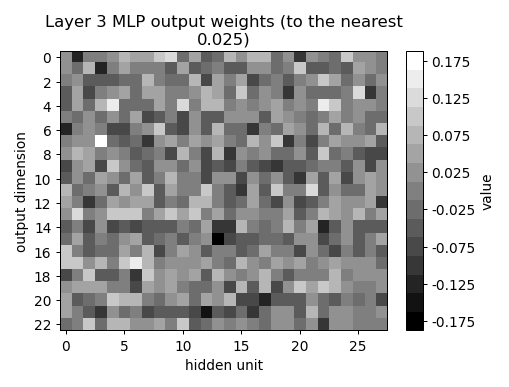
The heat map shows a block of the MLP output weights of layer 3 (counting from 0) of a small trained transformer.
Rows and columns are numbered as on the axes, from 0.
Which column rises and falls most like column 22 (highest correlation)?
13
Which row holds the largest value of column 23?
4
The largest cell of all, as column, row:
3, 7
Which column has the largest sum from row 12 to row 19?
1
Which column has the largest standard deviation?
22
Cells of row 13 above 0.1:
1
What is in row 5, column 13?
-0.05
